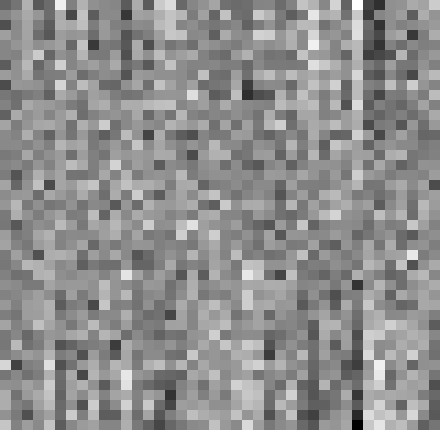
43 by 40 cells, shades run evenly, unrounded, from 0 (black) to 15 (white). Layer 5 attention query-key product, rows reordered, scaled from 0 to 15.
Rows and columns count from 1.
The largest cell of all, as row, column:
1, 33
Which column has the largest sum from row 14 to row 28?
20
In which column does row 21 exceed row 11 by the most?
32
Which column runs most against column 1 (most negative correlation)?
6
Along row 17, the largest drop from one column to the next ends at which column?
12
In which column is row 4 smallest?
38
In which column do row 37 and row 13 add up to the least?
2
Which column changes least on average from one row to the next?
39
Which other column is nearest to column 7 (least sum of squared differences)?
22
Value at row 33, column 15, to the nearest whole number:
7
